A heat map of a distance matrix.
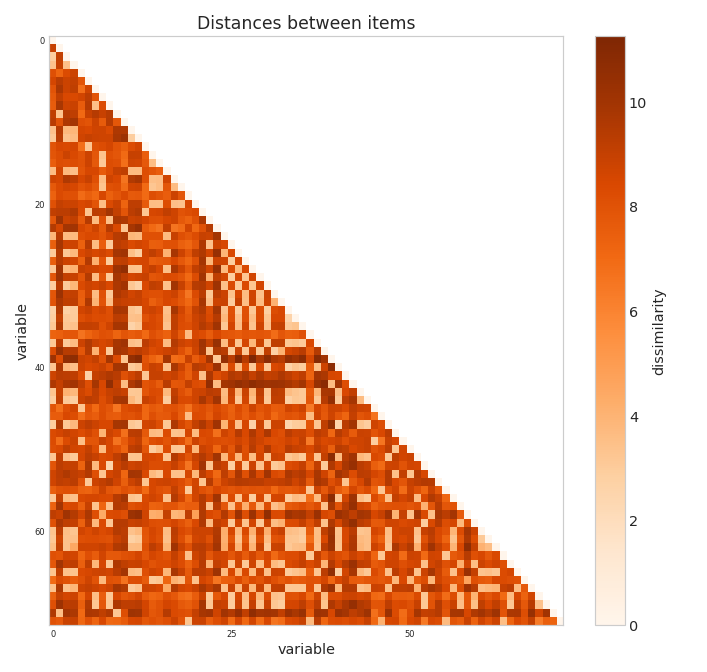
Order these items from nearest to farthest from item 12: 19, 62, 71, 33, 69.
33, 62, 19, 71, 69
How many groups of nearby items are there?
8
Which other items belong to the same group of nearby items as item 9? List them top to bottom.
1, 70
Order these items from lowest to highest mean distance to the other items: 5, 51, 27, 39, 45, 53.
51, 27, 45, 53, 5, 39
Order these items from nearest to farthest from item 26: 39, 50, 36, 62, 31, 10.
62, 36, 31, 50, 10, 39
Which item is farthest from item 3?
39
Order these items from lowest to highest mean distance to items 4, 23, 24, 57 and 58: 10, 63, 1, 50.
50, 10, 63, 1
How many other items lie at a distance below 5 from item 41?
4
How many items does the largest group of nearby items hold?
25
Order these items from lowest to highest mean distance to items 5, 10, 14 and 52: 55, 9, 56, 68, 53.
68, 53, 55, 9, 56
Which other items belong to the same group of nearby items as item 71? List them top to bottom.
19, 36, 46, 55, 63
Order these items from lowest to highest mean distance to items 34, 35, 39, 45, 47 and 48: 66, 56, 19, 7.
56, 66, 7, 19
